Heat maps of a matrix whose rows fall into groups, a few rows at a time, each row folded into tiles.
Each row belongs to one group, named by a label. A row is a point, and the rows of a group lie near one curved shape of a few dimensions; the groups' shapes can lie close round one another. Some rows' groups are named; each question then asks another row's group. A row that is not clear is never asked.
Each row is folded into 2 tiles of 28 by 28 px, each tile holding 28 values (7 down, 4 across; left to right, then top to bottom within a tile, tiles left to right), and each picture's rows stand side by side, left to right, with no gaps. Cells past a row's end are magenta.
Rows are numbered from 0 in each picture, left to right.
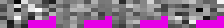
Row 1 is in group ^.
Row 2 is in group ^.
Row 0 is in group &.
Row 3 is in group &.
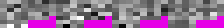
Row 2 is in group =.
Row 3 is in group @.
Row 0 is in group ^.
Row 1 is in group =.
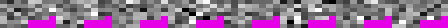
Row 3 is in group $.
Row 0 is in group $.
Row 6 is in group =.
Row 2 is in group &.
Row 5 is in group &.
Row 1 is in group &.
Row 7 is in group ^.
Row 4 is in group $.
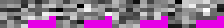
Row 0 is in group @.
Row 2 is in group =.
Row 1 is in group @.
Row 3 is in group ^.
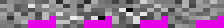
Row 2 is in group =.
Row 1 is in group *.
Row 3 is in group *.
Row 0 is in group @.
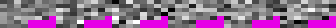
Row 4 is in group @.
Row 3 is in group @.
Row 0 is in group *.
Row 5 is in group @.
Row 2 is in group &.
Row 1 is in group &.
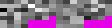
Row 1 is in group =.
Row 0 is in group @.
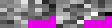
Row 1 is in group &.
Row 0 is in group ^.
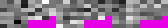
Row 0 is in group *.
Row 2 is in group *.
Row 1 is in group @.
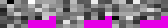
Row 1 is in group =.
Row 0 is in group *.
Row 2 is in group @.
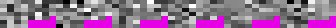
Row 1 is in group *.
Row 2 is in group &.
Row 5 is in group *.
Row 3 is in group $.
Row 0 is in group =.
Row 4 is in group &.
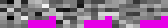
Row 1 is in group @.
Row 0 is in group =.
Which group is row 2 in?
=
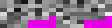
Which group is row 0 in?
=
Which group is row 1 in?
=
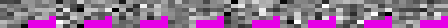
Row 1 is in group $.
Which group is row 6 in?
&
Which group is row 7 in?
@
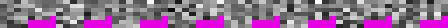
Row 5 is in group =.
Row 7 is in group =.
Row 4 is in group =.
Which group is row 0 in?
&
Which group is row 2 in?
=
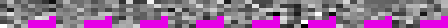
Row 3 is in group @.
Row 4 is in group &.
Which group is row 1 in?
@
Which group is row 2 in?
=
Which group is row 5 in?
&
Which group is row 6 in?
@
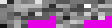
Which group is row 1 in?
@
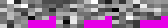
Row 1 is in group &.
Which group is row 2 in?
@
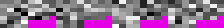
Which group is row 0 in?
$
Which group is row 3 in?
&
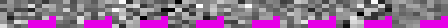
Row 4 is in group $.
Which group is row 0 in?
@
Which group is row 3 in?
@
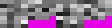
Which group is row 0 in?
&
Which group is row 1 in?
$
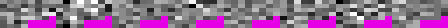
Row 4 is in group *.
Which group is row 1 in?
^
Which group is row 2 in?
=
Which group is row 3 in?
&
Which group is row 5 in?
=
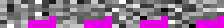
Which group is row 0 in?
=
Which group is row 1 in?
=
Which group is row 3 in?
$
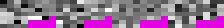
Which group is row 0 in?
*
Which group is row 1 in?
$
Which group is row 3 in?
=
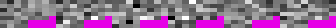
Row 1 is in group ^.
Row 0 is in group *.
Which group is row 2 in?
*
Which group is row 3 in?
@
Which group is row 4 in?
&
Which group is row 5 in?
@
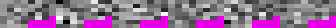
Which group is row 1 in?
&
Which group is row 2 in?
@
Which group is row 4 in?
=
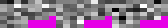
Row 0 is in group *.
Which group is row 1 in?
=
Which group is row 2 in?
@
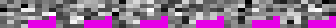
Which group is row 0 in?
@
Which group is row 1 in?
&
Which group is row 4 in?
*
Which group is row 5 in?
&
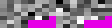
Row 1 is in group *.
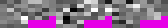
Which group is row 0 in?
=
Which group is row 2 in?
$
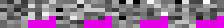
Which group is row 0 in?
@
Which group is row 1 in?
@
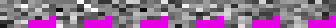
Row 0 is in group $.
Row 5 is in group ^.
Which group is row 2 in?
&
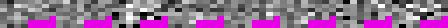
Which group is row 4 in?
@
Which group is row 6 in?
=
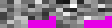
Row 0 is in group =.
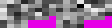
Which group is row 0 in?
=
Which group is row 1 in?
&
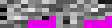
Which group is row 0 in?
@
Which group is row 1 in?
&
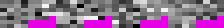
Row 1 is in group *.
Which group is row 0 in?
=
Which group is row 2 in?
$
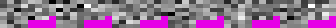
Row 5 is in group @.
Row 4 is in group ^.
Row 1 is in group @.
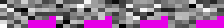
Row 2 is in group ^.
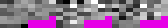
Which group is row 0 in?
$
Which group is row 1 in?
*
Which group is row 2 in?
@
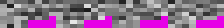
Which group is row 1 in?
@
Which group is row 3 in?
^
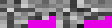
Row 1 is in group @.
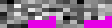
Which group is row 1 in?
=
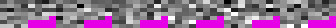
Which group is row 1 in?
@
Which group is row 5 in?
^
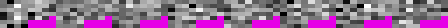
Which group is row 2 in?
^
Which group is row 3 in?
@
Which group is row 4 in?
@
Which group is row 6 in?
@
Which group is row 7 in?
=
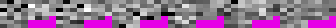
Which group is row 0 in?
@
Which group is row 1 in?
@
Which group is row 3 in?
$
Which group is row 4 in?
^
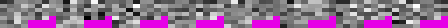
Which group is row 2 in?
$
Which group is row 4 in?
@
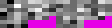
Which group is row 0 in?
^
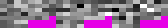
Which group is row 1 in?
@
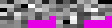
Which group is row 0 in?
@
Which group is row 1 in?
&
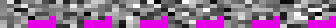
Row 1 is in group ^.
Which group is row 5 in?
^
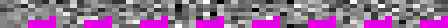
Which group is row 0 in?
&
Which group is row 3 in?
=
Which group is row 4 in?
@
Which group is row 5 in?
^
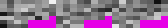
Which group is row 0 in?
$
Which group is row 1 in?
=
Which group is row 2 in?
@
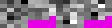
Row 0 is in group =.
